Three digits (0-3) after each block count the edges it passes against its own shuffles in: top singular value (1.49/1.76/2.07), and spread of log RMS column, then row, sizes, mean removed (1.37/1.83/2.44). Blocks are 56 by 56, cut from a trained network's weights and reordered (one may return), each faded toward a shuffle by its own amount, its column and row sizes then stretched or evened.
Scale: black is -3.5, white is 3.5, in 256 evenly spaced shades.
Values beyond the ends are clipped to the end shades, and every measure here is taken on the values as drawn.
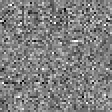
1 0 2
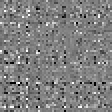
2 3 3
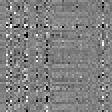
3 3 1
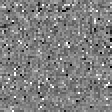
0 0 1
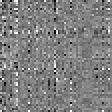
2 3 1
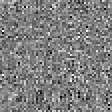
2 2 1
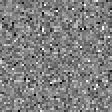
1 0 0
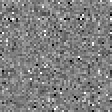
0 1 0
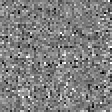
0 1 1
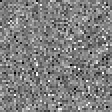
0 1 0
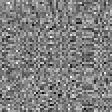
3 1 1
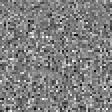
1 0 1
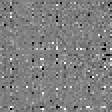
1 2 2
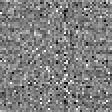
1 1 0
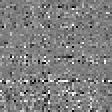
0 2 3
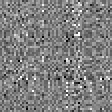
3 2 1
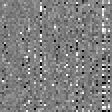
2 3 0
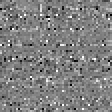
0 1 3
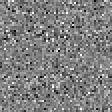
0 0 2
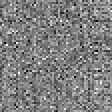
2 1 0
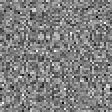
3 0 0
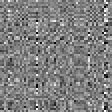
3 2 1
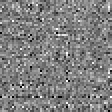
1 1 2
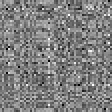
3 1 1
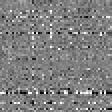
3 0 3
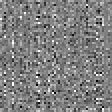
2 3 1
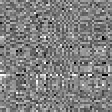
3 1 1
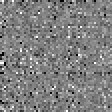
0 2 2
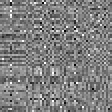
3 1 0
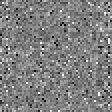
1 1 0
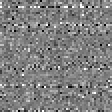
1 0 3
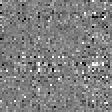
1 2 2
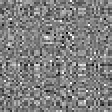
3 0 1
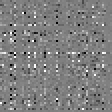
2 3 3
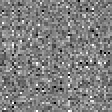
1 2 0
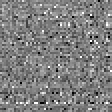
1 0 2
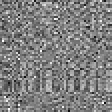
3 0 0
